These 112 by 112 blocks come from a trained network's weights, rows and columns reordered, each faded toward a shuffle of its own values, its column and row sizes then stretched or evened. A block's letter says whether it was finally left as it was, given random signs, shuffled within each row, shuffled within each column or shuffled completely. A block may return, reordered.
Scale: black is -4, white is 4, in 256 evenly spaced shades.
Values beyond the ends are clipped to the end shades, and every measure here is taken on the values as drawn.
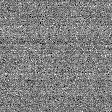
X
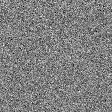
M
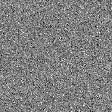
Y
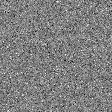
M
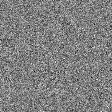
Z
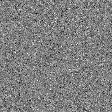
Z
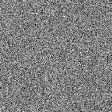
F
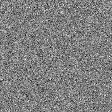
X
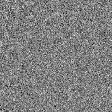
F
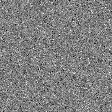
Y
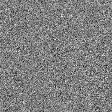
Z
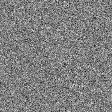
Y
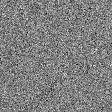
X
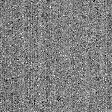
F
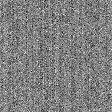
Y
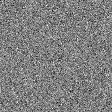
Y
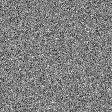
M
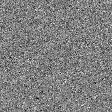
X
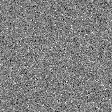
Y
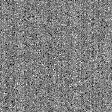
F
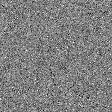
M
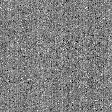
F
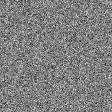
F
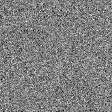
Z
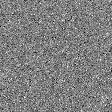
X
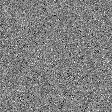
M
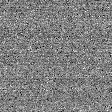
X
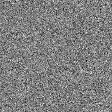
Z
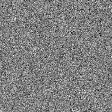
Z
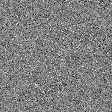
X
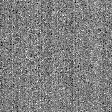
Y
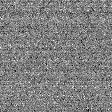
X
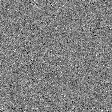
X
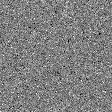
M
